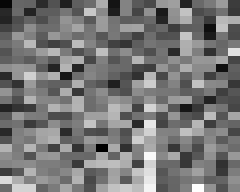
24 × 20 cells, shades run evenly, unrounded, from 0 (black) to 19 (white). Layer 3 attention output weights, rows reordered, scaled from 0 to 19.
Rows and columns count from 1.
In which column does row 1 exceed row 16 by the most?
14
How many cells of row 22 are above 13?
3
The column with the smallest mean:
1
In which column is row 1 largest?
9
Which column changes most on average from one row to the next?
7
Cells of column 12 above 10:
9
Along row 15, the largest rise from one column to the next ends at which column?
18
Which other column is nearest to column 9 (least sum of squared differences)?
11
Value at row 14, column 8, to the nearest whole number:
8
